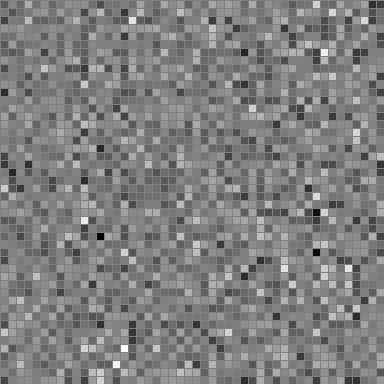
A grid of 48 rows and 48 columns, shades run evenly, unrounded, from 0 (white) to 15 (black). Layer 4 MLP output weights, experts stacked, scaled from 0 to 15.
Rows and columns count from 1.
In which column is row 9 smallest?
6
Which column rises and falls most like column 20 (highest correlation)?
16
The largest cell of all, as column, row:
13, 30
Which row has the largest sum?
41
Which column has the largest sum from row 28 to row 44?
45
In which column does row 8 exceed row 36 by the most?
40
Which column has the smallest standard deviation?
5
